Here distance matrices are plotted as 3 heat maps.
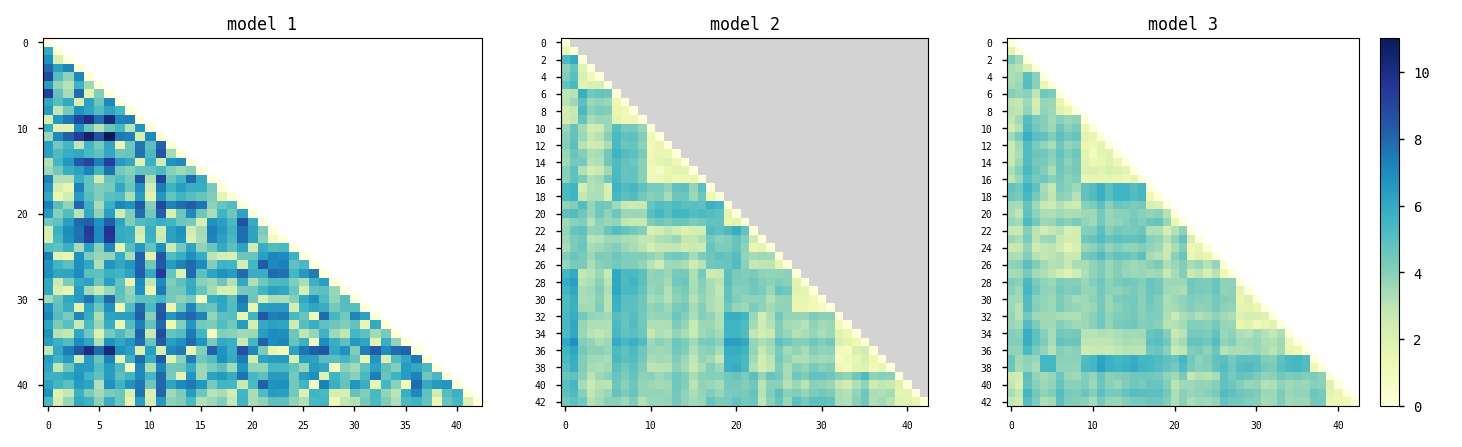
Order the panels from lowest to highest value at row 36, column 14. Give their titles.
model 1, model 3, model 2
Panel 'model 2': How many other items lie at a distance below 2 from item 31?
4
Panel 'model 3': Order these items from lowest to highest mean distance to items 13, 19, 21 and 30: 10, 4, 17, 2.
10, 4, 17, 2
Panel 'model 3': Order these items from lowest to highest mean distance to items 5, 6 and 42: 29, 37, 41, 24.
24, 41, 29, 37
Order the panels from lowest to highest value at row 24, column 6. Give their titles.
model 3, model 2, model 1
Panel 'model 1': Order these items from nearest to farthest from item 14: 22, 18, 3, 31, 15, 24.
22, 15, 18, 24, 31, 3
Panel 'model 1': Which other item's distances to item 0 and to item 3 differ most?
9
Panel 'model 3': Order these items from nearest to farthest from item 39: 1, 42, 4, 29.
42, 1, 4, 29
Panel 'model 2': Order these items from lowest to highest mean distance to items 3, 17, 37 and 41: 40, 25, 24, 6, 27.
40, 27, 24, 25, 6
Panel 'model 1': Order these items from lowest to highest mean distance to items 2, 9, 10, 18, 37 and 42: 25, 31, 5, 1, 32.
1, 25, 5, 31, 32
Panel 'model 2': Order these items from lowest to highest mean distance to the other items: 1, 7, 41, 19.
41, 7, 19, 1
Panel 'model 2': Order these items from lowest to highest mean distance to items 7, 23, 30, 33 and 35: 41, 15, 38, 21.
38, 15, 41, 21
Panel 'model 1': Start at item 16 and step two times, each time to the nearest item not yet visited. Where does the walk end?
5
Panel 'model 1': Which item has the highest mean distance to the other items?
11
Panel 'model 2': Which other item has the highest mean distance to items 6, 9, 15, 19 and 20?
35
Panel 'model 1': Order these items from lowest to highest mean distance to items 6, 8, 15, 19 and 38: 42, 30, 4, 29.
42, 29, 30, 4
